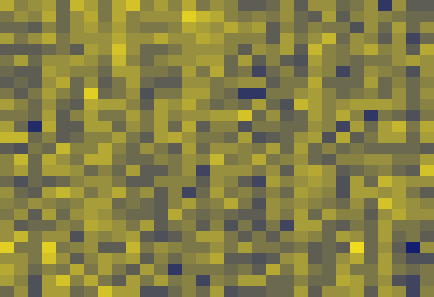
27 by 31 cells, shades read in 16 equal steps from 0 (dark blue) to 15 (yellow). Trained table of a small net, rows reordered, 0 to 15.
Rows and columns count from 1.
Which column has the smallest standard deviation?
16
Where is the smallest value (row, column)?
23, 30
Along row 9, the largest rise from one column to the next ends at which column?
7
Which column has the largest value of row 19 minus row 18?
14
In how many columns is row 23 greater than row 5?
13
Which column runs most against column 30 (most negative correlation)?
10
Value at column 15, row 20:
6
